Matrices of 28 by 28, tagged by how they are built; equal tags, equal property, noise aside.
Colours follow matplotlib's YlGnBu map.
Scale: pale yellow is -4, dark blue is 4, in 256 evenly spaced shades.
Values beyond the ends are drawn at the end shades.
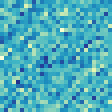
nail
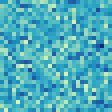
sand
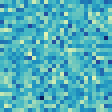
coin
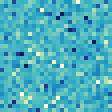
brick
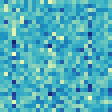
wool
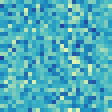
sand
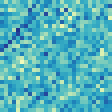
nail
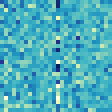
wool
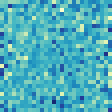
wool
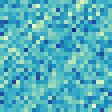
nail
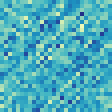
nail
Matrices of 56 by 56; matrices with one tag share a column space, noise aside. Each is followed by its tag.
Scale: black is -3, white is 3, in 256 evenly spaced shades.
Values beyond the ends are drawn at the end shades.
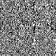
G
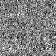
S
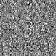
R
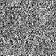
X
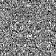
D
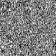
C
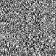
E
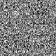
C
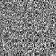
D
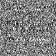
G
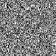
C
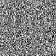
X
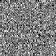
D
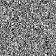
R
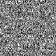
R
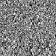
E
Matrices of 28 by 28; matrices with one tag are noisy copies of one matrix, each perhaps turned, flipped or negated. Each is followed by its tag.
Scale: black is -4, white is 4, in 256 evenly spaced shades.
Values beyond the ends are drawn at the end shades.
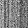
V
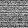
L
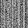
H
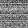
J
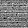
L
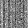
H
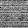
L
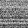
V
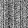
J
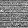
L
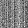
J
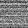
H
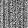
H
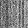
V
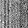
V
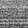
V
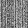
L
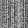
J
